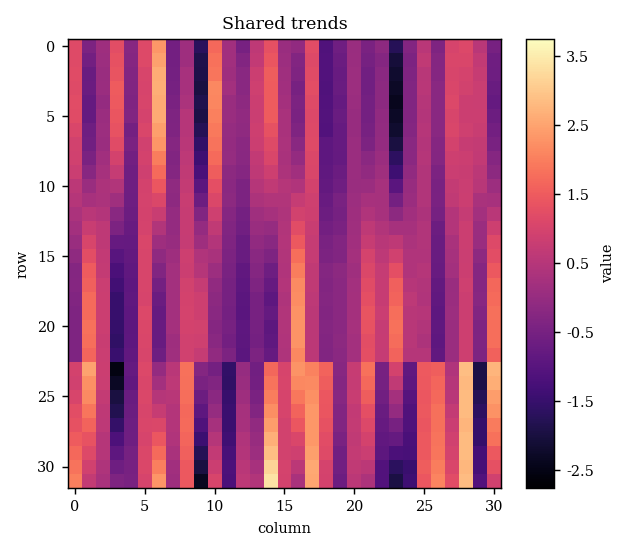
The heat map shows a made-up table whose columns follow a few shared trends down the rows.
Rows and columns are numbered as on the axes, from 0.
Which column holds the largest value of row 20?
16
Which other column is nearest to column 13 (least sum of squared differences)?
27
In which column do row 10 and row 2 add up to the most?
6
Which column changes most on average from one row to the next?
23
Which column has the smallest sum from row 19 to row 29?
3
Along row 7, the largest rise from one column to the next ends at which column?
10
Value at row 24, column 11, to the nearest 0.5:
-1.5
